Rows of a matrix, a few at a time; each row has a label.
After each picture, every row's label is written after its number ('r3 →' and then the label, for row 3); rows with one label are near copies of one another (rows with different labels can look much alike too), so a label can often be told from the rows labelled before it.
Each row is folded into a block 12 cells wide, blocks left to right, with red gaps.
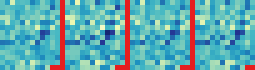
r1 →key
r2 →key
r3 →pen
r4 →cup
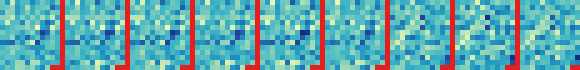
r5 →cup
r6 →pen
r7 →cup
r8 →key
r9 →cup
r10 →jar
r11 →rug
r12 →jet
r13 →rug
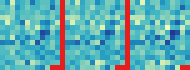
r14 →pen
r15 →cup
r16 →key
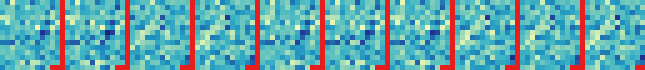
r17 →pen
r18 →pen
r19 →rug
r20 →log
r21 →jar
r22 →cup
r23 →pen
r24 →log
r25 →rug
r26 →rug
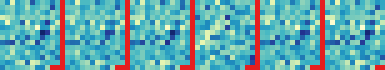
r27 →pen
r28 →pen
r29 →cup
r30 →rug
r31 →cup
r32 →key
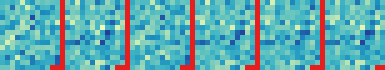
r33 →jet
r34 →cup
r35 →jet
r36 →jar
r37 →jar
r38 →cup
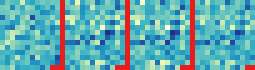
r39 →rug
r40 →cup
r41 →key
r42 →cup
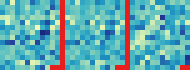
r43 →pen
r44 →pen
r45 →log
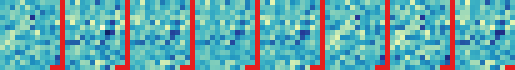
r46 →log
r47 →pen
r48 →jar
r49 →cup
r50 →key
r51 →log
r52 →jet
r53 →pen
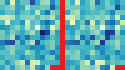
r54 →cup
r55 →key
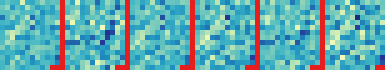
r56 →rug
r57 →jar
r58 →jet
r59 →log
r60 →cup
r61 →jet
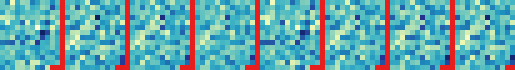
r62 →key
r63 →jet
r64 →log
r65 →log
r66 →pen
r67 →rug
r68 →rug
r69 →rug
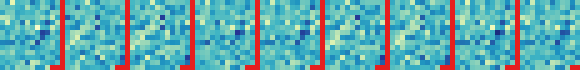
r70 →key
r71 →rug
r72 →jet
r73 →pen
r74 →jar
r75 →jet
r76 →log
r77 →jar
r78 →jar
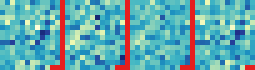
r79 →cup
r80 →log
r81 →jet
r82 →key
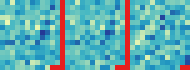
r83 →key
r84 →pen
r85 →jet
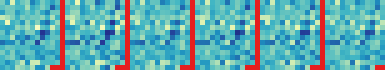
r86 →key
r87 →jar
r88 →key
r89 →pen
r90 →pen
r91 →pen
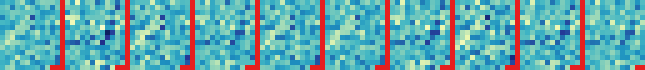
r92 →log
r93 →key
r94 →rug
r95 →cup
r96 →rug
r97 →log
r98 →jar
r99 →jet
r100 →pen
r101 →jar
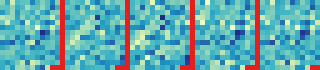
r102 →cup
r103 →log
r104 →jet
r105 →key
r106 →pen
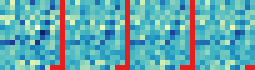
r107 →cup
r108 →key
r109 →cup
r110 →cup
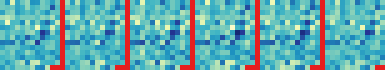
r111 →key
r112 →cup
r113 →pen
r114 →key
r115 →jar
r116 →jar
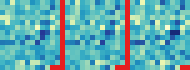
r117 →key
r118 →jar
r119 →pen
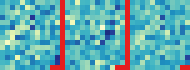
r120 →jet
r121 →key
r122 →log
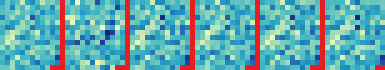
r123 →log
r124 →key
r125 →jet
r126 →rug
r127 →log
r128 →jet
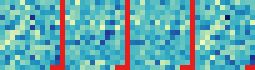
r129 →rug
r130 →key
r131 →pen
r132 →log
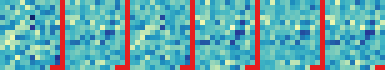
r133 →jet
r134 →cup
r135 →rug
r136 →jar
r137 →key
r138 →pen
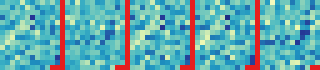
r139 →log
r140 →key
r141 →rug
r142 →jet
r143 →jar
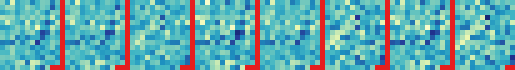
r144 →cup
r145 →jar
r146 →jet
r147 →key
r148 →jar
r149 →log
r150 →cup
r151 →log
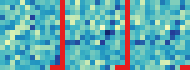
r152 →rug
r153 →cup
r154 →jar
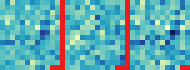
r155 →pen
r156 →log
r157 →cup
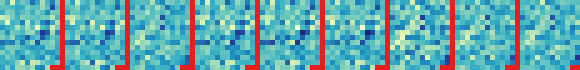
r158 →key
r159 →pen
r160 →jet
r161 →cup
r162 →cup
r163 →key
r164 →rug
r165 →rug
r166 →rug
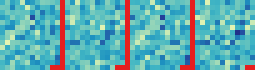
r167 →log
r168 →jar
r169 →jet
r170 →pen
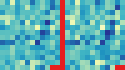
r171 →cup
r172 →jar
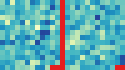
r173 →key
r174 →jet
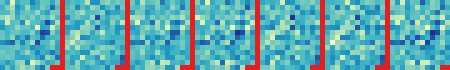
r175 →jar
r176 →jet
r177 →key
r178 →pen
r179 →rug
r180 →jet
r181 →cup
